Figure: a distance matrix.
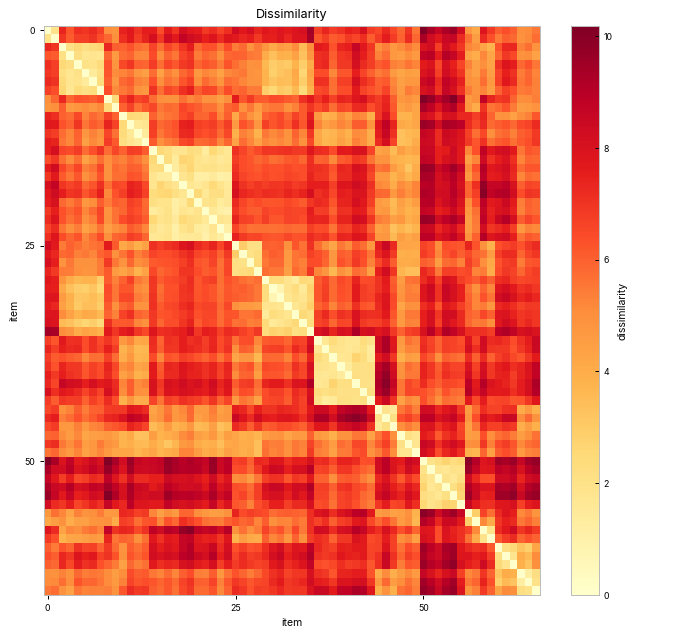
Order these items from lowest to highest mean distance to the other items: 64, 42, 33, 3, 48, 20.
48, 3, 20, 33, 64, 42
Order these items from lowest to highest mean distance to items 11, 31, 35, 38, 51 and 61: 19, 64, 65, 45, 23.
23, 64, 65, 19, 45
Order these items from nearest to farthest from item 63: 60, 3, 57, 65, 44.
65, 60, 44, 3, 57
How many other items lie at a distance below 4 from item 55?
5
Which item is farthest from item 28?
45
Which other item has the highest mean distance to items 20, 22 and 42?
58
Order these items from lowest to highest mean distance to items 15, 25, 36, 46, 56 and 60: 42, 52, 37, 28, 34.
28, 37, 34, 42, 52
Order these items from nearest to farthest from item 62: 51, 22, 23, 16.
23, 16, 22, 51
